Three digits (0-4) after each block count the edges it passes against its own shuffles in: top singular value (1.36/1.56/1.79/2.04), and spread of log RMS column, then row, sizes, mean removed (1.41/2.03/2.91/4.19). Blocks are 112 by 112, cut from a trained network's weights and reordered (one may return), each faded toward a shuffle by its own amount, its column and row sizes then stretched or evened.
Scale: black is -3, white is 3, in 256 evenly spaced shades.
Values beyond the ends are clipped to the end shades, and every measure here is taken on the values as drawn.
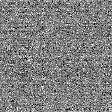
1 1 0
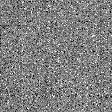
0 0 1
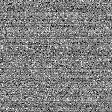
3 0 0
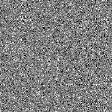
2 2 1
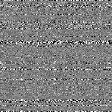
4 1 4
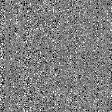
0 3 1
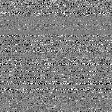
0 0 4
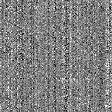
4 2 1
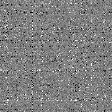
0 2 2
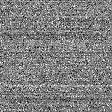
3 0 0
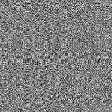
4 0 2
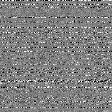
3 0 4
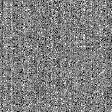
2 1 1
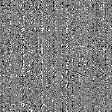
2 3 2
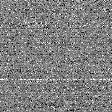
1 0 2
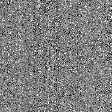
0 2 0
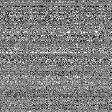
3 1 3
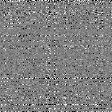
2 2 4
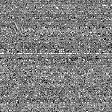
3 0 2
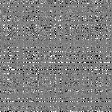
2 3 4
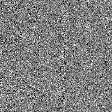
1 2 0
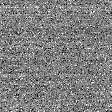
1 0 1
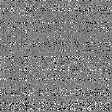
1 2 4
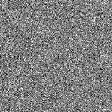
2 1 0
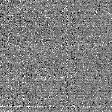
1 2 1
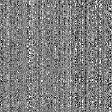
4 3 2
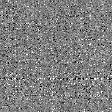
0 1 2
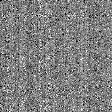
1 1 1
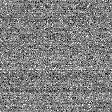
2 0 0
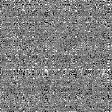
2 2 2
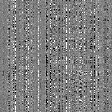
4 4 2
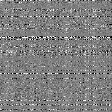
3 0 4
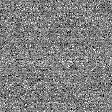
1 0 1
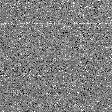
0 0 2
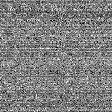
4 0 1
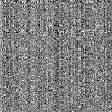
4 0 2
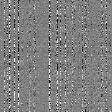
3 4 0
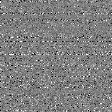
0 1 3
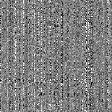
3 3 1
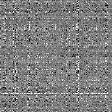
3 3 2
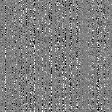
1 4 0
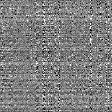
4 3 0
